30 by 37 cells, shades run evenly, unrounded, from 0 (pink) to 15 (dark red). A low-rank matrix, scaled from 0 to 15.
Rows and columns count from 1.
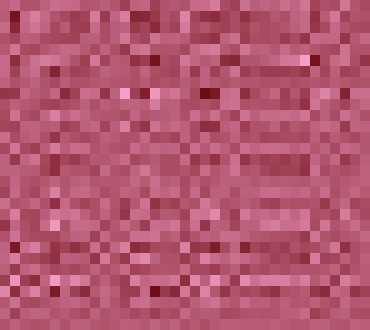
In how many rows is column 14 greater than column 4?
15
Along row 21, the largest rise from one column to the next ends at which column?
7
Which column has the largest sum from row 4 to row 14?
22
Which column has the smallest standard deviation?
12
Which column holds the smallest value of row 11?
6
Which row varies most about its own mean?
9
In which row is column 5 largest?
24
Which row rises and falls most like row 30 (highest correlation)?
17
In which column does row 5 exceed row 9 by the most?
13
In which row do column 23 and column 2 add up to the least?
26
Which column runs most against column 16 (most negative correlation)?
1
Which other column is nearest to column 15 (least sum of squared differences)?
11
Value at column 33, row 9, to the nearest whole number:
3
